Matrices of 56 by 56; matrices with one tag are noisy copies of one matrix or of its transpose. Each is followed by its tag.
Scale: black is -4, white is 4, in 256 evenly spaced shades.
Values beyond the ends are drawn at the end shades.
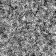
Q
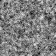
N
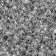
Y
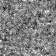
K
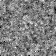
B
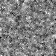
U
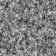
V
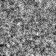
Q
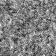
K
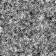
N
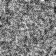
B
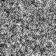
Q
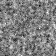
K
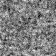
K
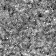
K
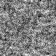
K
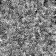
Q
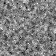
Y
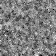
U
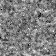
K
